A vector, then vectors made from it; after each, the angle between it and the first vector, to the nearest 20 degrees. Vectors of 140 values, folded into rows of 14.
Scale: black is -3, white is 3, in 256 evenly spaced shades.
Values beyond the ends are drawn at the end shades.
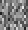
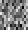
160 degrees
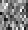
40 degrees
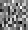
80 degrees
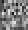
100 degrees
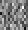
20 degrees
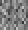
40 degrees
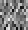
140 degrees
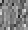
120 degrees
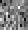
80 degrees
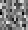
60 degrees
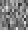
60 degrees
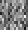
20 degrees
